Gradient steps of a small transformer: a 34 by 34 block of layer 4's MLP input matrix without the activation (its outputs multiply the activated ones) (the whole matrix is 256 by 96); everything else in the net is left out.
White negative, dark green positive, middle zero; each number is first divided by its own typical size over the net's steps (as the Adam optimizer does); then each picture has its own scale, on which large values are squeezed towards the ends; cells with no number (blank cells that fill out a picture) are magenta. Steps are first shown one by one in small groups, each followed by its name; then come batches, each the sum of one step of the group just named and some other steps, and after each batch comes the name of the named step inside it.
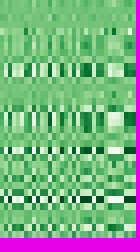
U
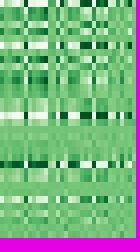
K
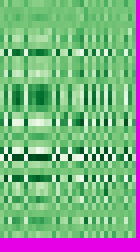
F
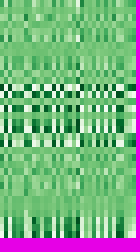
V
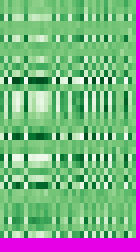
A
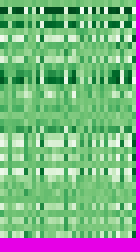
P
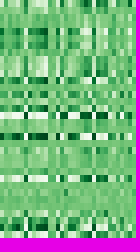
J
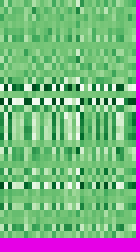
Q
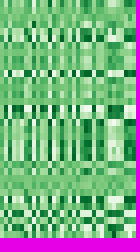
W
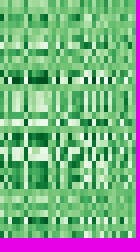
A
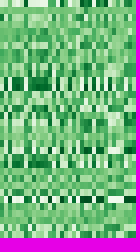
U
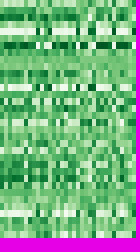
Q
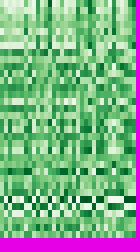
U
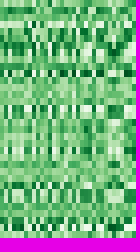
W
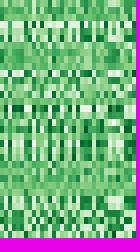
W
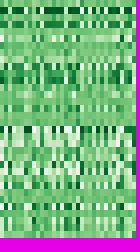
P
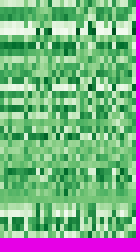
J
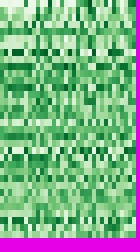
F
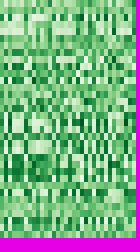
F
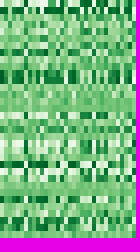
P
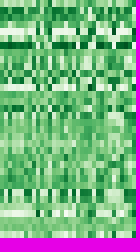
P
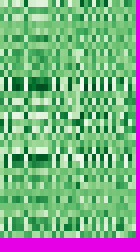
F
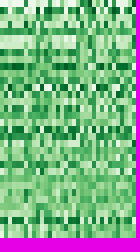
V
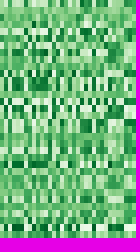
W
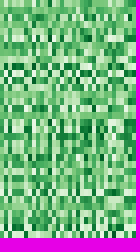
W
